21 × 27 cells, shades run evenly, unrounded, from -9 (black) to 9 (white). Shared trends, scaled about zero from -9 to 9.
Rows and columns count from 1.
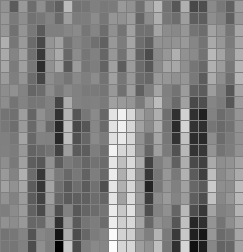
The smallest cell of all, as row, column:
21, 7
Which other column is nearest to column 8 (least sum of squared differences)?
18
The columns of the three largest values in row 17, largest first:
13, 15, 24
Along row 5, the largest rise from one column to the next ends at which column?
6
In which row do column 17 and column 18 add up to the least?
16
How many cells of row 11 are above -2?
21
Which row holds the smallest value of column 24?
11
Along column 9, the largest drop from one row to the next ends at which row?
10
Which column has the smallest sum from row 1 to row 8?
5
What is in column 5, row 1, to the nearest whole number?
1
